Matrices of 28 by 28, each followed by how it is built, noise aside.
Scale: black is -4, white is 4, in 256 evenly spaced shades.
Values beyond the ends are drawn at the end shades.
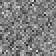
Hankel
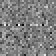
uneven rows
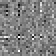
low rank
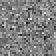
uneven rows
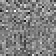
low rank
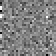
uneven columns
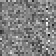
uneven columns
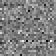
uneven rows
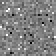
sparse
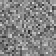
Toeplitz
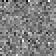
uneven rows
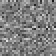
low rank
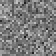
Hankel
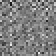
low rank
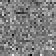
uneven rows
